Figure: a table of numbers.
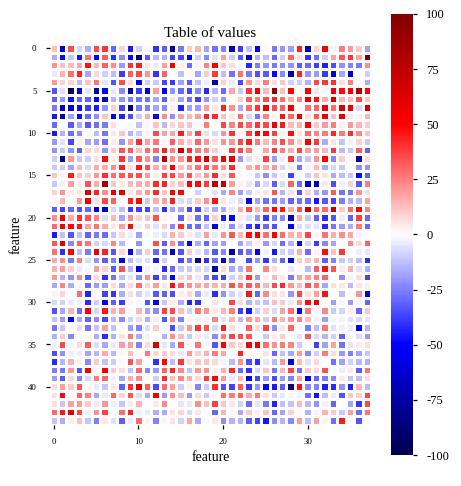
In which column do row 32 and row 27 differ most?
14
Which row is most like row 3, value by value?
40
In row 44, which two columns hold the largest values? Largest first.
34, 10
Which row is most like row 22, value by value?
9
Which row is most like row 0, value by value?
24
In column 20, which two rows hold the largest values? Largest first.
16, 13
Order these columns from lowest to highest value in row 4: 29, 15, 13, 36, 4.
13, 15, 29, 36, 4
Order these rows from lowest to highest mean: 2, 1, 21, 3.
1, 3, 21, 2
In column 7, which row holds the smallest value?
8
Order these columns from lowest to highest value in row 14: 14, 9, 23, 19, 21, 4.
4, 9, 23, 19, 21, 14
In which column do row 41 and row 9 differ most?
30
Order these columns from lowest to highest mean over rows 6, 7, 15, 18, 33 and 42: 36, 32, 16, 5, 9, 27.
36, 5, 9, 16, 27, 32
